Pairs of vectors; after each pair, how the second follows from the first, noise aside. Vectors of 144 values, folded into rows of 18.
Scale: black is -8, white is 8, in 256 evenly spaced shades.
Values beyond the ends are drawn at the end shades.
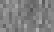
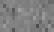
reversed, negated, partly zeroed.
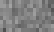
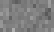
wrapped around, partly zeroed.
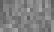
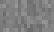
wrapped around, shrunk.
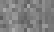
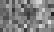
reversed, scaled up.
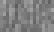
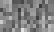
reversed, scaled up.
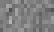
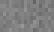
wrapped around, negated, shrunk.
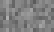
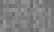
wrapped around, negated, shrunk.
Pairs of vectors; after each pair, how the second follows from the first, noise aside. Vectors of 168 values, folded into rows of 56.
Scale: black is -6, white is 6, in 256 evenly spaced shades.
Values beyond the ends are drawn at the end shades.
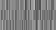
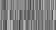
wrapped around, negated.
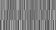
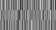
wrapped around, negated.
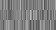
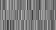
wrapped around, negated.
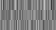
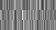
wrapped around, negated.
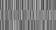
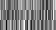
wrapped around, scaled up.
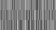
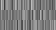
wrapped around, negated.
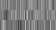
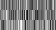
negated, scaled up.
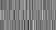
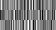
negated, scaled up.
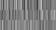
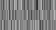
copied.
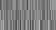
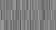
shrunk.
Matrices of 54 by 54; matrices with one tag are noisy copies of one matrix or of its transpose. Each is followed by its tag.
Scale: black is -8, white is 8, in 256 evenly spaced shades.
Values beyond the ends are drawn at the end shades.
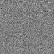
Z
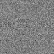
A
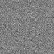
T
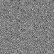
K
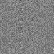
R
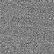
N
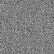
N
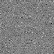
N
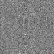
A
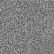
N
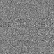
A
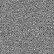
T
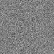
R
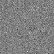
T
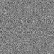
R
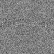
A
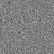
R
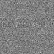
A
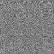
Z
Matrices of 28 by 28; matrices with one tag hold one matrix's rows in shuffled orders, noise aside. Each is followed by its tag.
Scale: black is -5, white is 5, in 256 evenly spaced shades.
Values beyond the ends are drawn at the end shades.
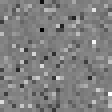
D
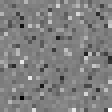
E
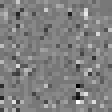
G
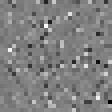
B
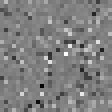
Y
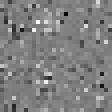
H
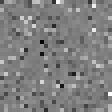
D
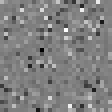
Y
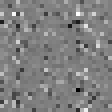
G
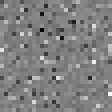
D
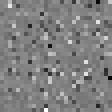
B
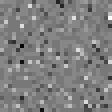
E
